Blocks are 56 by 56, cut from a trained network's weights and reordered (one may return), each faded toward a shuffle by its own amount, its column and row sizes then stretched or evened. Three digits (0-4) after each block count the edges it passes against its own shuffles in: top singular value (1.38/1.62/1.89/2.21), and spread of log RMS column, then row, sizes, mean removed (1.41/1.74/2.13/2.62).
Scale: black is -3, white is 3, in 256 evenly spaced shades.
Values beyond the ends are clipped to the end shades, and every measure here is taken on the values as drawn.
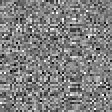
4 1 2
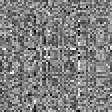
3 2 0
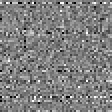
1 1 4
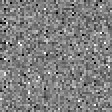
0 2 0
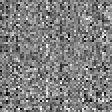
2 3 2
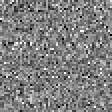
1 0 2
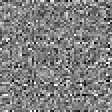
3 0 3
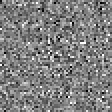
0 1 2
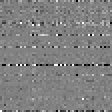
3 0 4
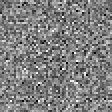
2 0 1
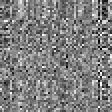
4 4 1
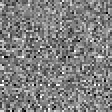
1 0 3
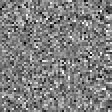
2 1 0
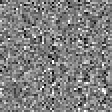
3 3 0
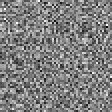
4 0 0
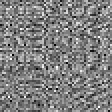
4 1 1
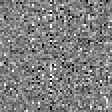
1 2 0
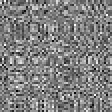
4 1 0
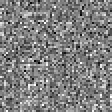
1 0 1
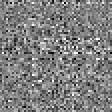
1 2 4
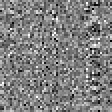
3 3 0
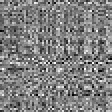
4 0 4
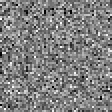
0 2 0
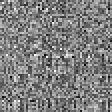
3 0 1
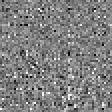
1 2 3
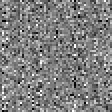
1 4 0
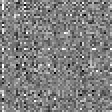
2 3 3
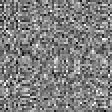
3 1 0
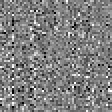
2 3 2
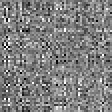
4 3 3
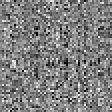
2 3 1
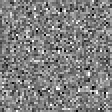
0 0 1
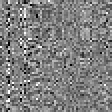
2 3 0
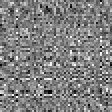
4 4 2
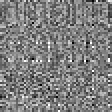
3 2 3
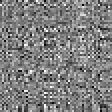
4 2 3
